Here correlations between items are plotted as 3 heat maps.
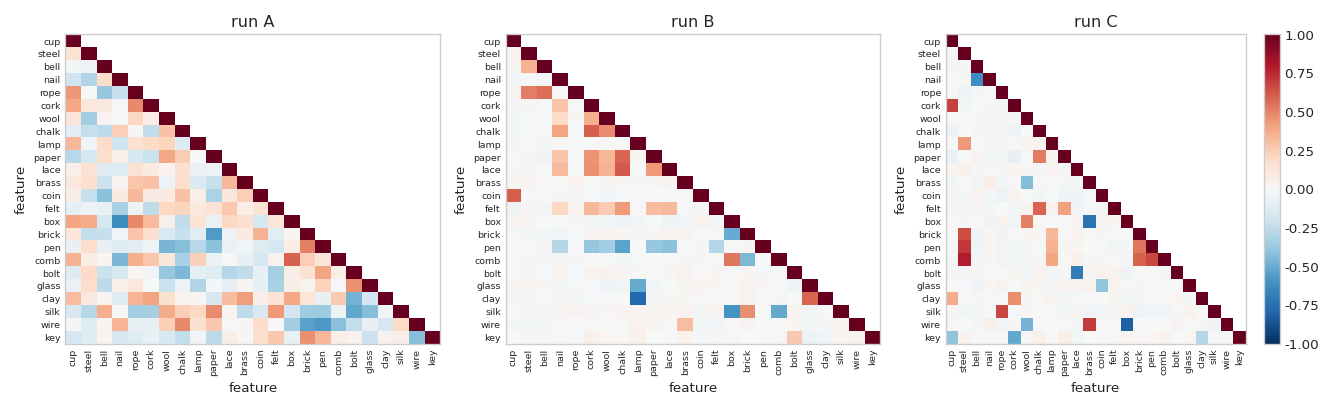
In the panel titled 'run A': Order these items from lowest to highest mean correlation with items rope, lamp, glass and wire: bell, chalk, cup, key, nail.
key, bell, nail, chalk, cup
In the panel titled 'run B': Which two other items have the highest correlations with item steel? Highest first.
rope, bell
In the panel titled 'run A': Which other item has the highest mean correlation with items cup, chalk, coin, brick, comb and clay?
rope
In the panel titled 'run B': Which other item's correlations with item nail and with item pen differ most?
chalk
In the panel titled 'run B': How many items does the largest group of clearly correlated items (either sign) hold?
8
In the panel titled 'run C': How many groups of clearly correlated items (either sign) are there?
8
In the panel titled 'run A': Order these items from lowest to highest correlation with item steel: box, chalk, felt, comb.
chalk, felt, comb, box
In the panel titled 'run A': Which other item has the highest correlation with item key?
brick
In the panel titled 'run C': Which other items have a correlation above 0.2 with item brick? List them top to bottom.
steel, lamp, pen, comb
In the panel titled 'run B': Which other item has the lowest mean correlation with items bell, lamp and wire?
clay
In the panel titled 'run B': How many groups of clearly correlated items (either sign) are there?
7
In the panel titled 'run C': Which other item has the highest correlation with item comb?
steel
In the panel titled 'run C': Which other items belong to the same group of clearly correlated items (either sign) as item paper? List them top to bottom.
chalk, felt
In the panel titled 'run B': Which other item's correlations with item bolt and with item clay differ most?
lamp
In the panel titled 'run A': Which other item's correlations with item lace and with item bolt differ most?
clay
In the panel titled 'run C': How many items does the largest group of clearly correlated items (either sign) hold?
5
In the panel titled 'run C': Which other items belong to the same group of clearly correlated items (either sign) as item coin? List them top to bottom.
glass
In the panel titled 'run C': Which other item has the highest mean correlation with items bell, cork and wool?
cup
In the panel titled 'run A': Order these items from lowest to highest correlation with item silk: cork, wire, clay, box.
cork, box, clay, wire
